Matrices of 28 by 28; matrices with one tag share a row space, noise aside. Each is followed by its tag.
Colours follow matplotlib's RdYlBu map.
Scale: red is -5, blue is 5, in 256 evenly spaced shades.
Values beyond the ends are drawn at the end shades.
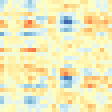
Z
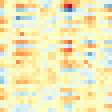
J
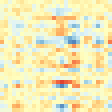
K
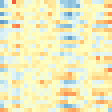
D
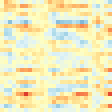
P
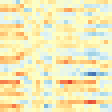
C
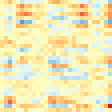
P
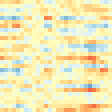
C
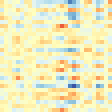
K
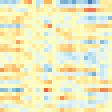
C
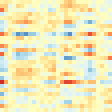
J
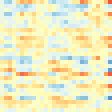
P
